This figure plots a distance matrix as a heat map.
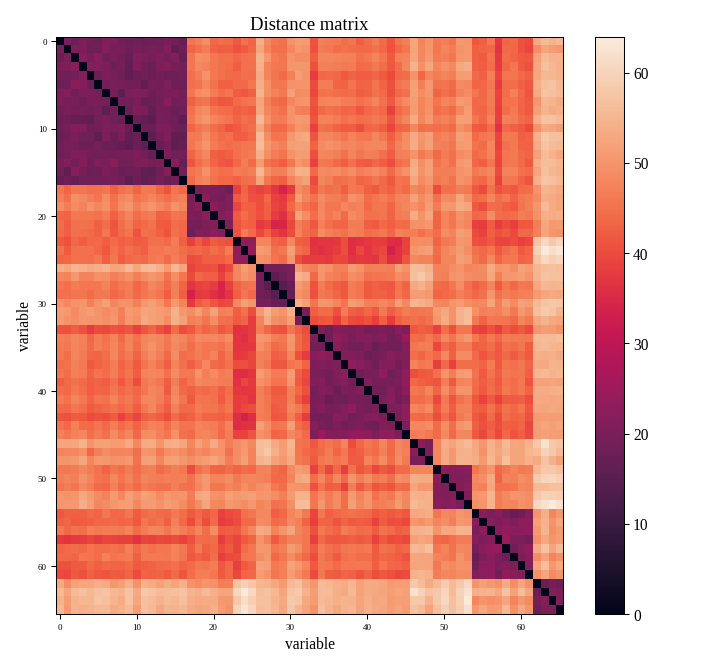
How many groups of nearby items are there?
10
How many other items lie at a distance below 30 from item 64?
3
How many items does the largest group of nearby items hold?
17
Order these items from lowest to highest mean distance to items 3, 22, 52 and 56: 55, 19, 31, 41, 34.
55, 19, 41, 34, 31
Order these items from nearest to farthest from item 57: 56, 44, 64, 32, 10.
56, 10, 44, 32, 64
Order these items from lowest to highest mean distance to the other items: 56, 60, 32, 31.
60, 56, 32, 31
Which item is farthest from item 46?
63
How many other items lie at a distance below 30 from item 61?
7
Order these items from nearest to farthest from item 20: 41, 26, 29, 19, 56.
19, 29, 26, 41, 56
